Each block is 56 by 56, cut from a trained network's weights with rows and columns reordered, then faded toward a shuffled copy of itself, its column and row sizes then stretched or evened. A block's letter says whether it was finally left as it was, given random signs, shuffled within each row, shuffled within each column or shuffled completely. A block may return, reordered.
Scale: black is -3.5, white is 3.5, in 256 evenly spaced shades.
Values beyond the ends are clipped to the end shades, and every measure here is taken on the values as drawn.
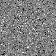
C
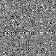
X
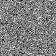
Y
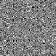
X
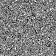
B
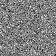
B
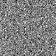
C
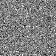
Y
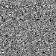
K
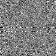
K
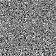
K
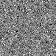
B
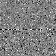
Y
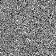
C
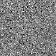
K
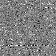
Y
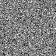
B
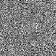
X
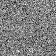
B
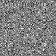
X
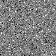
C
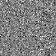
X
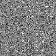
X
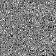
K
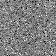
B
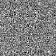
X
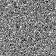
B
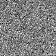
B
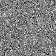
C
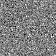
Y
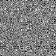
X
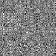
X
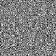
X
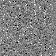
C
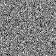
C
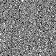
C
